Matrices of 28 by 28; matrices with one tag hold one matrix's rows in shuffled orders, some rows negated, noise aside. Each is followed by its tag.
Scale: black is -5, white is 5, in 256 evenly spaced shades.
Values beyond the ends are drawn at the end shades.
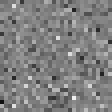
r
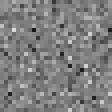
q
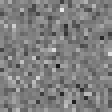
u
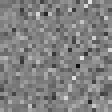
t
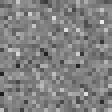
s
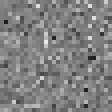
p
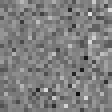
t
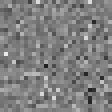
p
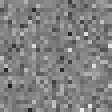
q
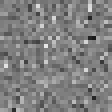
p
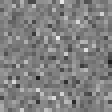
u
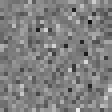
t
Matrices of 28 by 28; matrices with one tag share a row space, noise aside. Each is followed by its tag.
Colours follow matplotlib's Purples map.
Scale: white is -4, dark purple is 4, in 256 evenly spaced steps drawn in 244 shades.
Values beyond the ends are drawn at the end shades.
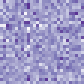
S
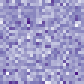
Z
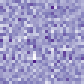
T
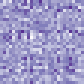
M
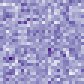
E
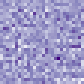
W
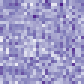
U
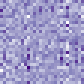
S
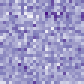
T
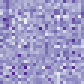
W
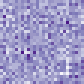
S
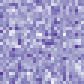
Z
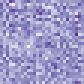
Z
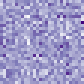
S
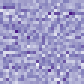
E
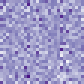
S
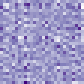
W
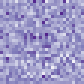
U
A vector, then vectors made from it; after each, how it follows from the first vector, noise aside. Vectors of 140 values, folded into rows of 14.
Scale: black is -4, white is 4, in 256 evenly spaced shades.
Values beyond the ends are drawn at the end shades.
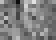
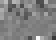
reversed, negated, partly zeroed.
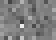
wrapped around, negated, partly zeroed.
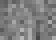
reversed, shrunk.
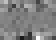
reversed, negated, partly zeroed.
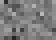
wrapped around, negated, partly zeroed.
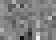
reversed, negated, partly zeroed.
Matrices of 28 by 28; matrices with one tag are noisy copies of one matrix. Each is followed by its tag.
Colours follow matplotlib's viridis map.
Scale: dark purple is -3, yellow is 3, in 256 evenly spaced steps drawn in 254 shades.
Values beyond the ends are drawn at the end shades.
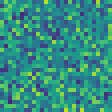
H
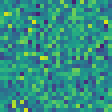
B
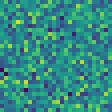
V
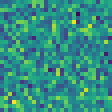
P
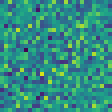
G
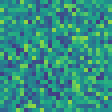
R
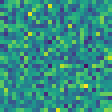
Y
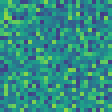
H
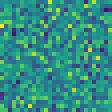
B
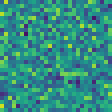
B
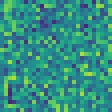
H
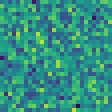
R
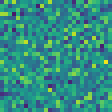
B
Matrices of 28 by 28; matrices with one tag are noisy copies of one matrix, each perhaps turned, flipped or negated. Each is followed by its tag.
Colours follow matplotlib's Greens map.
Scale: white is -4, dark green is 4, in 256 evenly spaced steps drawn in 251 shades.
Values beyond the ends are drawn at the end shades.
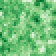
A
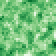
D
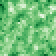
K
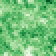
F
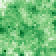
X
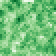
A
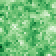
F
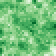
X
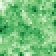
X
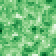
D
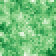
X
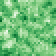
K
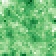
X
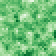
D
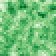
K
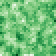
A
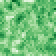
A
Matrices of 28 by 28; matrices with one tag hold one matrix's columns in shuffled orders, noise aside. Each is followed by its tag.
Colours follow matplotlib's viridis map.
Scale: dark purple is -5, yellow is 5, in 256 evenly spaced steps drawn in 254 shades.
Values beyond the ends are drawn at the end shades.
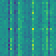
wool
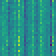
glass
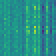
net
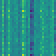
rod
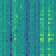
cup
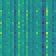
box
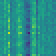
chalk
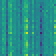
chalk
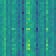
wool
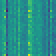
rod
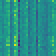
glass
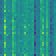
chalk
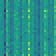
rod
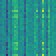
rod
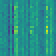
net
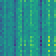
glass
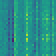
cup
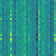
cup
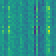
net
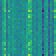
rod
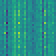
box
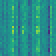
net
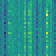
box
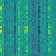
net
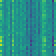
glass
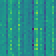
wool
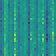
cup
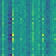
cup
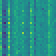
box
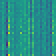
chalk
